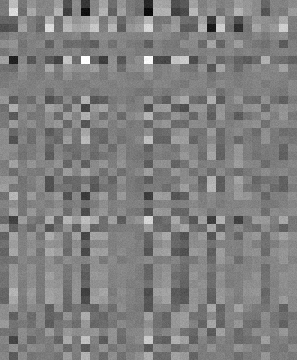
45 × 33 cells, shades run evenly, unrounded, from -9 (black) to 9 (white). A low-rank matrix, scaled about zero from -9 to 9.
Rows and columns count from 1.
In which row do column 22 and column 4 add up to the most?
2
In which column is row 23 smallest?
6
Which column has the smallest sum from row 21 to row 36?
10
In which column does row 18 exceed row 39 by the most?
17
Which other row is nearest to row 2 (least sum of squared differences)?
1
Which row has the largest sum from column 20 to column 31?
39
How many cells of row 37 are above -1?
25
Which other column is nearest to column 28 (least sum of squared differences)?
33
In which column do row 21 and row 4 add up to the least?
24
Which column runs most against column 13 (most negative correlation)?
27
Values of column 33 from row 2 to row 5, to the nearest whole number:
2 0 0 -1
